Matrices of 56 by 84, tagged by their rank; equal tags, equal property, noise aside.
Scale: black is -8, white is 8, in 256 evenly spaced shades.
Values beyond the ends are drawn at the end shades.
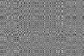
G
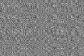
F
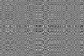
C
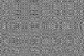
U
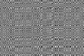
C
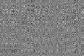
F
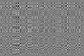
C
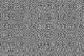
F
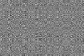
F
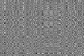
U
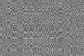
U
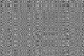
G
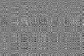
U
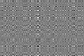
C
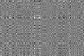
G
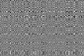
U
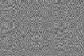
F
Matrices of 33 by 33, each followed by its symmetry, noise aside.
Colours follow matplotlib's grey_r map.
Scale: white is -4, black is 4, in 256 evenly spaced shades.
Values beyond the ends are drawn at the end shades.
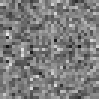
mirrored top to bottom.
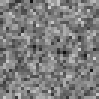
same after a half turn.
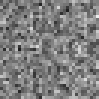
mirrored top to bottom.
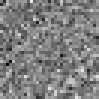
symmetric.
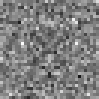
mirrored left to right.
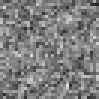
same after a half turn.
